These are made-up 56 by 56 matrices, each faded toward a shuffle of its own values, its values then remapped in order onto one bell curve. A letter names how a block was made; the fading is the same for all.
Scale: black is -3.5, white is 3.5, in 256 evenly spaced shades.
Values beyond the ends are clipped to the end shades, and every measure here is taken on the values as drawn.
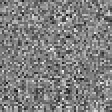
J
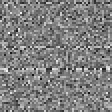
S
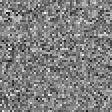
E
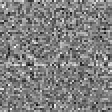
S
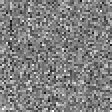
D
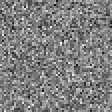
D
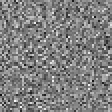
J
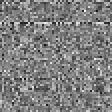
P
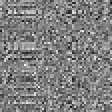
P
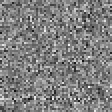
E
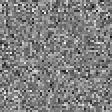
E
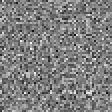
J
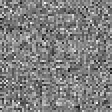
J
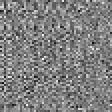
P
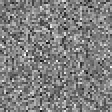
D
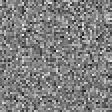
D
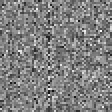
D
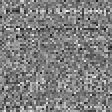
S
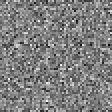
S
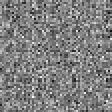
J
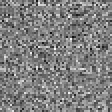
S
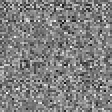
S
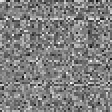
P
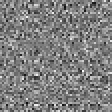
P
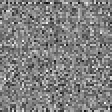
E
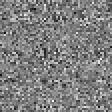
E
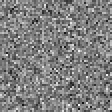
D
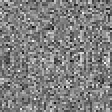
J
